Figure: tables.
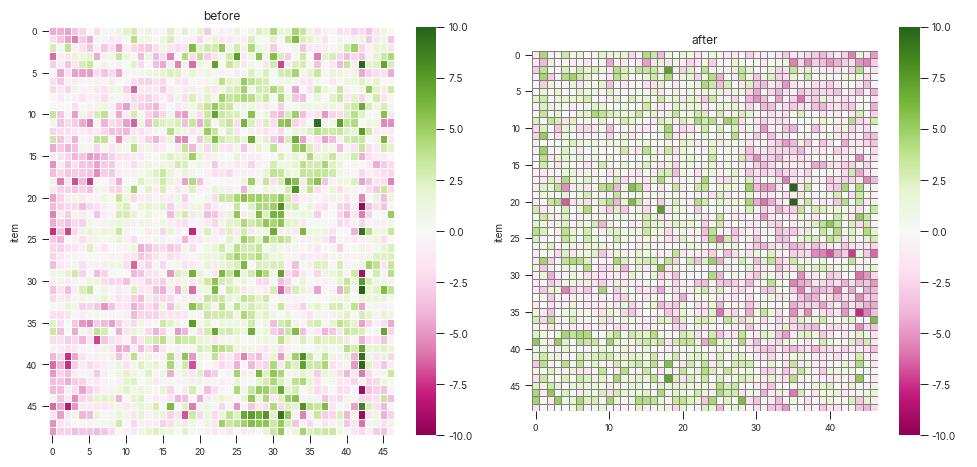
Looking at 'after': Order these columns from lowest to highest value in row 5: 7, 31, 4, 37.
37, 31, 4, 7
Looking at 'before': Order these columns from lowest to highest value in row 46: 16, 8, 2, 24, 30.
16, 2, 8, 30, 24
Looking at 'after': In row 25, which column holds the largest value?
24
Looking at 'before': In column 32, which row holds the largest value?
18
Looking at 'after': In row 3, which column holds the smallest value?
25
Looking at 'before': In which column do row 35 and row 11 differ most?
36
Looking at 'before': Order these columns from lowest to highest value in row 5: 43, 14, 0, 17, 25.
43, 25, 0, 14, 17
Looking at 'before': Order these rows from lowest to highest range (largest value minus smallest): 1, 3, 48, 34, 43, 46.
34, 48, 1, 3, 43, 46
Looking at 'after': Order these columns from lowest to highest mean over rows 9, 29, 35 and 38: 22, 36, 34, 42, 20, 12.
34, 42, 12, 22, 36, 20
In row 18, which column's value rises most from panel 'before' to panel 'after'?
3
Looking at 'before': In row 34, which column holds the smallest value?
11
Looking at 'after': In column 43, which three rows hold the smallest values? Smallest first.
27, 0, 32
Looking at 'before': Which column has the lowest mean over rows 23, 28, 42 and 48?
0
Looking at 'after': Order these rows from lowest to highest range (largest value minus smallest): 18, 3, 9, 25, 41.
41, 9, 3, 25, 18
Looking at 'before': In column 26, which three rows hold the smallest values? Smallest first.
39, 19, 14
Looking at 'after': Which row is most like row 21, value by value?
29
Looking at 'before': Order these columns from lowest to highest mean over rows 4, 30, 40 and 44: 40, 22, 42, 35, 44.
44, 35, 40, 22, 42
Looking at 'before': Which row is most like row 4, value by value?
31
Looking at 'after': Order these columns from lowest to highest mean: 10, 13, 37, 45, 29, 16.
45, 37, 29, 10, 13, 16
